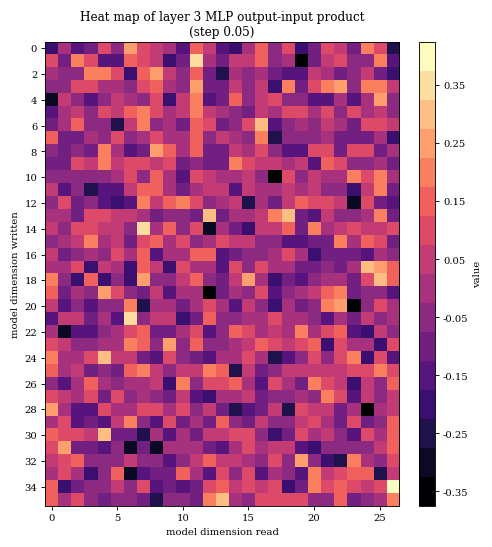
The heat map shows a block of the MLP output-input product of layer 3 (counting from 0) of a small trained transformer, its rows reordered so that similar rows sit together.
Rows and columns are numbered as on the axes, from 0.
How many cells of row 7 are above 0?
6
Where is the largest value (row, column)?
34, 26
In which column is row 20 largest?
22
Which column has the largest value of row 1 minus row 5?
0
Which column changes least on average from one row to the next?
16
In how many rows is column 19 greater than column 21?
12
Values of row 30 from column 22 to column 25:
-0.05 -0.15 0.1 0
